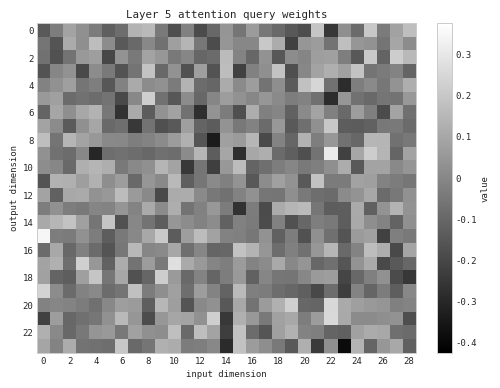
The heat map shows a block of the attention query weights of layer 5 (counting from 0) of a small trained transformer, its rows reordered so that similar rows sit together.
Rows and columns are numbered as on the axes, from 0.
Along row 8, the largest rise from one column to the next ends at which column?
14
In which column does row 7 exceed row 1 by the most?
22
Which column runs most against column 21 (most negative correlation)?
0
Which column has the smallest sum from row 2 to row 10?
13
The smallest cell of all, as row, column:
23, 23
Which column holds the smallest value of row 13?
15
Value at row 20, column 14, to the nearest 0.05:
-0.15
